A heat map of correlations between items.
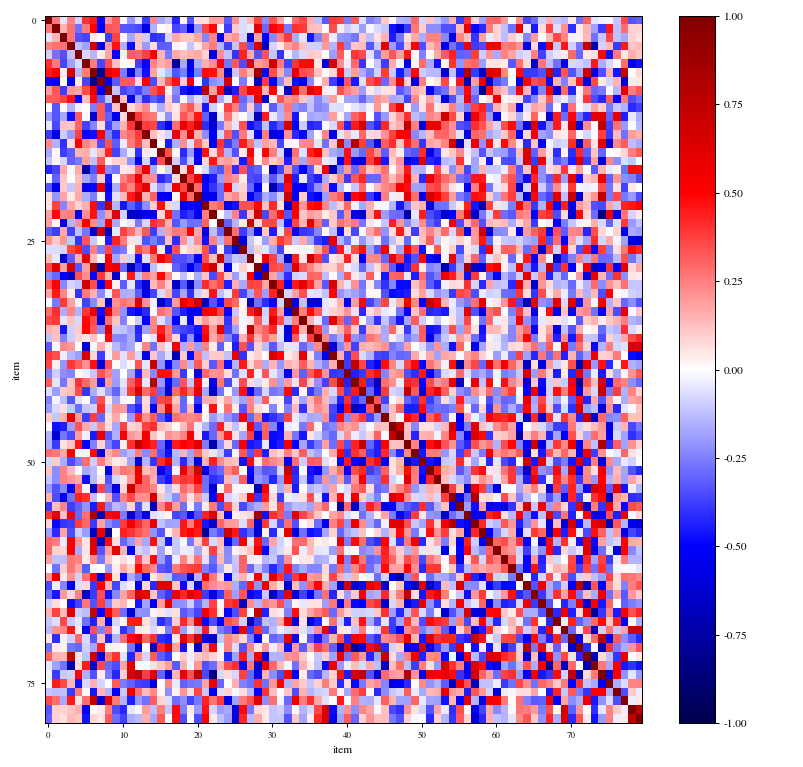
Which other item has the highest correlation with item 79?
78
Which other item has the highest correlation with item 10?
47
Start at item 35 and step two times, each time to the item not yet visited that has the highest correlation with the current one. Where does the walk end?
23
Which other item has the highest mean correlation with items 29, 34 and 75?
30
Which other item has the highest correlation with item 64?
71
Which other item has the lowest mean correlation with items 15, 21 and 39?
58
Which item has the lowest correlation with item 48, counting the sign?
22
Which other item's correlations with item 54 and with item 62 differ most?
27
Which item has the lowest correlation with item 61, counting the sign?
55
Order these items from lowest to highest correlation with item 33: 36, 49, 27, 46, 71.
46, 49, 71, 36, 27
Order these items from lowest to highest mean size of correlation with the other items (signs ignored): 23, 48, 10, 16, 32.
10, 23, 16, 32, 48
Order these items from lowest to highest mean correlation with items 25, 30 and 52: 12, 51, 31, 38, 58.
12, 58, 51, 31, 38
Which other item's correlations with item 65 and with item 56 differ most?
28
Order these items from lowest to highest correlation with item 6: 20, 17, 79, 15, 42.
17, 20, 42, 15, 79
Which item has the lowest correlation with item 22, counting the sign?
74
